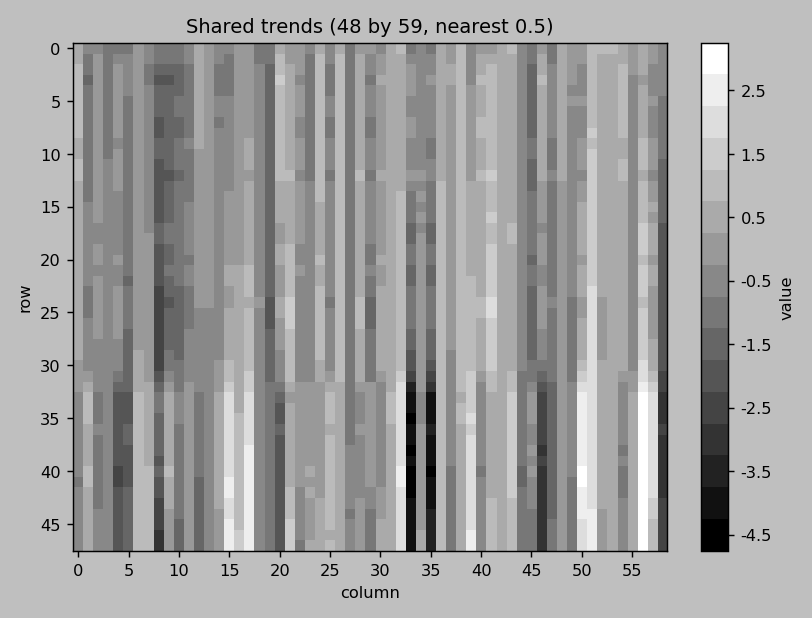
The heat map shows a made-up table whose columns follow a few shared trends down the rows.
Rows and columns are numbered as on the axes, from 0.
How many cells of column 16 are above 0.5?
13
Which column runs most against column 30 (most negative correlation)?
29
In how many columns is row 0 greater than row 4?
20
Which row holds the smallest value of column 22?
47
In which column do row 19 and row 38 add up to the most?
56
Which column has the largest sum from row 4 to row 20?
51
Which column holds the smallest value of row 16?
8
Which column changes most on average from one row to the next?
33
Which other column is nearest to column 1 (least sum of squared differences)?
25
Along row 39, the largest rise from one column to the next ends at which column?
36
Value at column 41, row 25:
2
